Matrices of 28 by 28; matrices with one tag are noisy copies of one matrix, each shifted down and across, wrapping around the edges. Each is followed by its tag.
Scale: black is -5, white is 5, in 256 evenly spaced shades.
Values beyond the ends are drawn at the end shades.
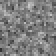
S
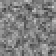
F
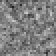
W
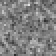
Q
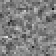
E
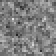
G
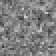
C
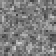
C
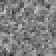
C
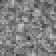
S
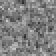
S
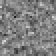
E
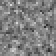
Q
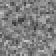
E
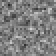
E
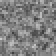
C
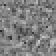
C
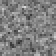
E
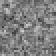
C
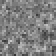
C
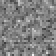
W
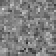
F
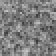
S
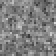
S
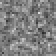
F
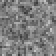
G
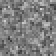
F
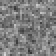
S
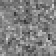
G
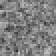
S
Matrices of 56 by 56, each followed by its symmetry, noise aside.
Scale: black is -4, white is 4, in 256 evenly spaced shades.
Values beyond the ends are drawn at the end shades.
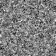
same after a half turn.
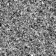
no symmetry.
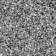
symmetric across the other diagonal.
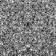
mirrored left to right.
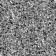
same after a half turn.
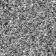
same after a half turn.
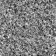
antisymmetric.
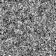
antisymmetric.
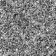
symmetric.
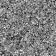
symmetric across the other diagonal.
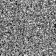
antisymmetric.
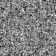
symmetric across the other diagonal.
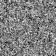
no symmetry.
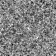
symmetric.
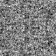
mirrored top to bottom.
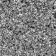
no symmetry.
